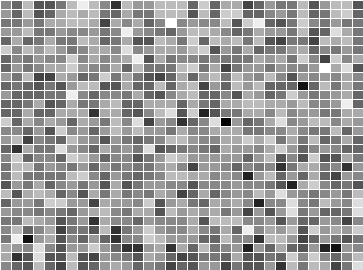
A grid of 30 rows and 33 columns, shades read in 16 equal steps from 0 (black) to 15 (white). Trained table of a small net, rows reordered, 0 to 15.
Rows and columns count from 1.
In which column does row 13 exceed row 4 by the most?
16
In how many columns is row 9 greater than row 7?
12
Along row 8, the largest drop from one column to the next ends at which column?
33
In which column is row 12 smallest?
5
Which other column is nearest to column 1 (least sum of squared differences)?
19
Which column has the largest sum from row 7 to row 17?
7
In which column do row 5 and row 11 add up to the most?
18
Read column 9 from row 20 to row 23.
8 9 10 4
